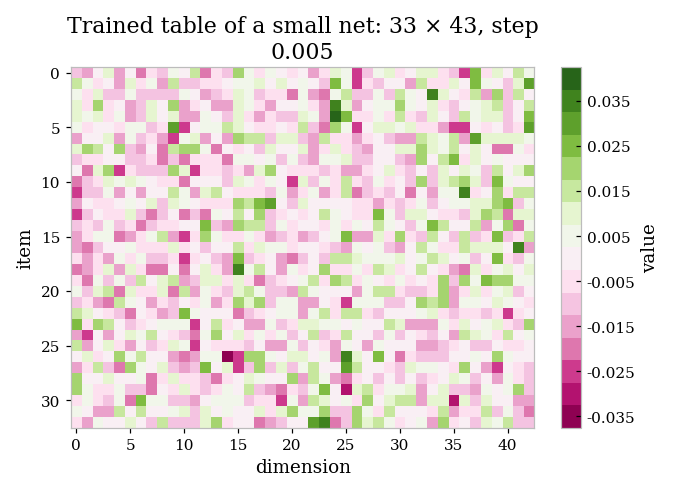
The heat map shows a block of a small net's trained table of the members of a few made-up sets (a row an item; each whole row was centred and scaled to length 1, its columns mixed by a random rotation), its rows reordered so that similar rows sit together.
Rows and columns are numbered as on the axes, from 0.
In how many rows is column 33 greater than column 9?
14
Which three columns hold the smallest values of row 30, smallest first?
35, 19, 5
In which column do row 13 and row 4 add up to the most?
24
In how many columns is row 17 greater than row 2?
19
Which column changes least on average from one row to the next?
27
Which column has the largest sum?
39
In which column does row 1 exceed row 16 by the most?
42
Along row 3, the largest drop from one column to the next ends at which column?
10
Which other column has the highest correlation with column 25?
7
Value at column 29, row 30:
0.01
